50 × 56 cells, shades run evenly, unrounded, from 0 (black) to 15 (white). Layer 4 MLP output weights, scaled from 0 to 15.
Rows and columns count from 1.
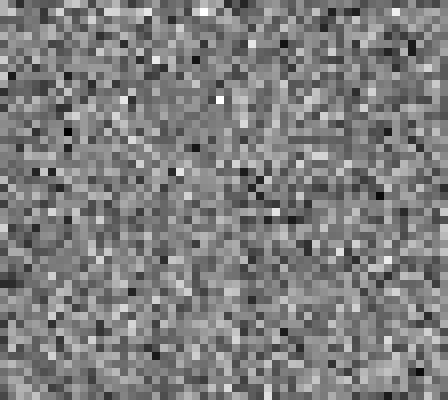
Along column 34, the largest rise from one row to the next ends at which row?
23
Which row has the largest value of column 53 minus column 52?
6
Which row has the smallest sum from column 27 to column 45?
24
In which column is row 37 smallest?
17
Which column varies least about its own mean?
27
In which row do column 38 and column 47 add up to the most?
12
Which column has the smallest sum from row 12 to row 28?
9
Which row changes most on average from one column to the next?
22
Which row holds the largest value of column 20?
8
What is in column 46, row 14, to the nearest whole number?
12
